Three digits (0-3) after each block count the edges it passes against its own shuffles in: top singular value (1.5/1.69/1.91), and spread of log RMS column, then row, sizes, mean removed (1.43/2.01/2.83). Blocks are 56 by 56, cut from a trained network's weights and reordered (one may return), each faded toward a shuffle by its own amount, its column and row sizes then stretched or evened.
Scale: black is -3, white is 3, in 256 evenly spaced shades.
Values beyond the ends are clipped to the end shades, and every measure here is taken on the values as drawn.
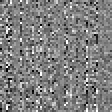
1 3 0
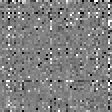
2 2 2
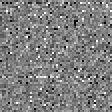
0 1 1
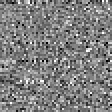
1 0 1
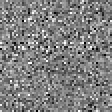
0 1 2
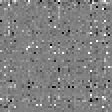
0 2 2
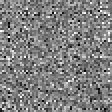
2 1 1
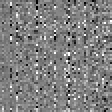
1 3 0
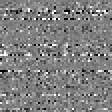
1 1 3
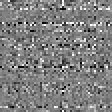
0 1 3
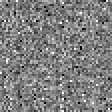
0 0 0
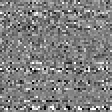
2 1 3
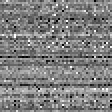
3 0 2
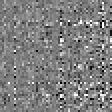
1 3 2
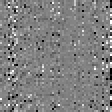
1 3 0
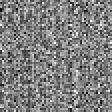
2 1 0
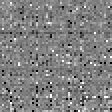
0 2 1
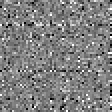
1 1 1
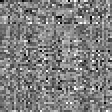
2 1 2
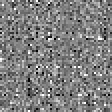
0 2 2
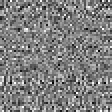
3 0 2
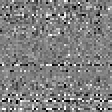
3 1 3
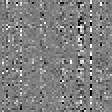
2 3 1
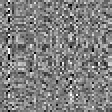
3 2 0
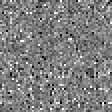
0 0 1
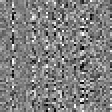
3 3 0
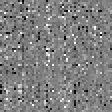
0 2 1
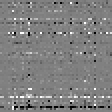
3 2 3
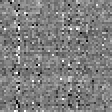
1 2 0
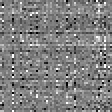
2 3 0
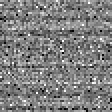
1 0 0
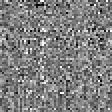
2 1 2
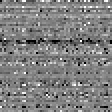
2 0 3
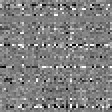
2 1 3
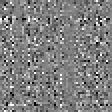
1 3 2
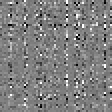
2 3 2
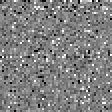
0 0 1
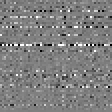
3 0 3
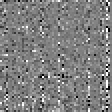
1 3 1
